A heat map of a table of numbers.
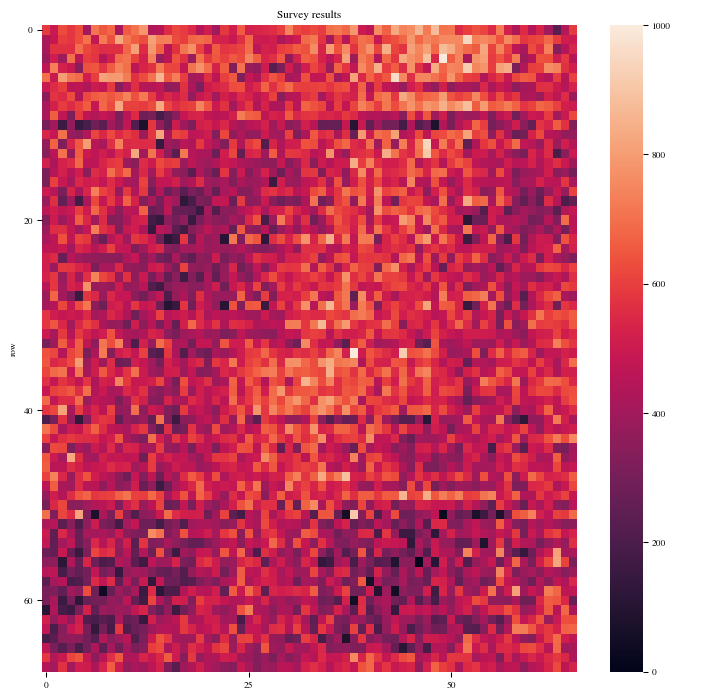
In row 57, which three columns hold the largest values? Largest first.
56, 24, 33
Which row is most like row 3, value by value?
49
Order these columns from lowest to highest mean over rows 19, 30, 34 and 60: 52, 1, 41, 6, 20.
20, 6, 52, 1, 41
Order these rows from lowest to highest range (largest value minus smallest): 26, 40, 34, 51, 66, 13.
66, 40, 26, 13, 34, 51
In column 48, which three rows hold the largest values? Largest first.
0, 4, 8
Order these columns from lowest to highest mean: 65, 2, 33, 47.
2, 65, 47, 33
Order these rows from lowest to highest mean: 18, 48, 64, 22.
64, 18, 48, 22
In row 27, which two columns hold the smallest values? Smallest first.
14, 13
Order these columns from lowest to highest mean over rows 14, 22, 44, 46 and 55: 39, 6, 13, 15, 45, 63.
15, 45, 13, 6, 63, 39
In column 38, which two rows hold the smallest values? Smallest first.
60, 10
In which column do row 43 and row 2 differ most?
45
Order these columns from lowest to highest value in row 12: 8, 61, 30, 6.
61, 6, 30, 8
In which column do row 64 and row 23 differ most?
37
